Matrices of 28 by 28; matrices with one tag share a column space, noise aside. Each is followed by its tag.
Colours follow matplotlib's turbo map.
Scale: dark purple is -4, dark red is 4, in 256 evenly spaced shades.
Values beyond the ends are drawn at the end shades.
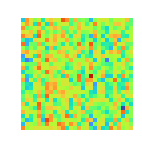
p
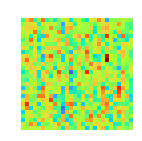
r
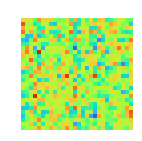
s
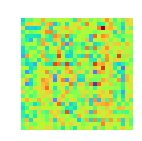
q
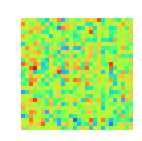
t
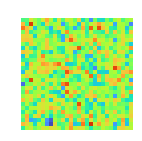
t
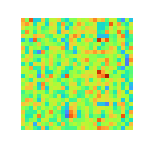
s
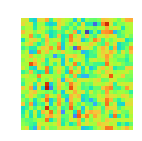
s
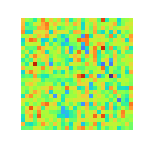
s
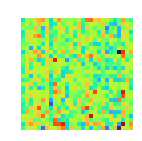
p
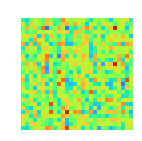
q
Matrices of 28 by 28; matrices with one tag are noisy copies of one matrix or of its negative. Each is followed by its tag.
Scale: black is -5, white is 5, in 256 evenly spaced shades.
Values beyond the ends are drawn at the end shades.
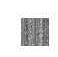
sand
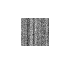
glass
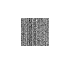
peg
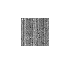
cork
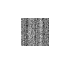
sand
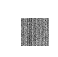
peg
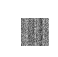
sand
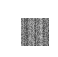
sand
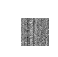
glass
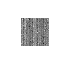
cork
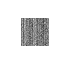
cork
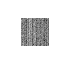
peg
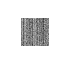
cork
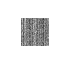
cork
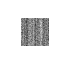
sand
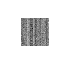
glass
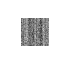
sand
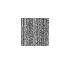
cork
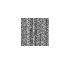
glass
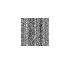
sand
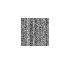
glass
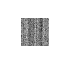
sand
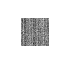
cork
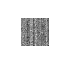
glass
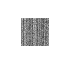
cork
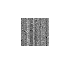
glass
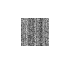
sand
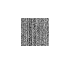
peg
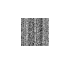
sand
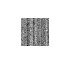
glass
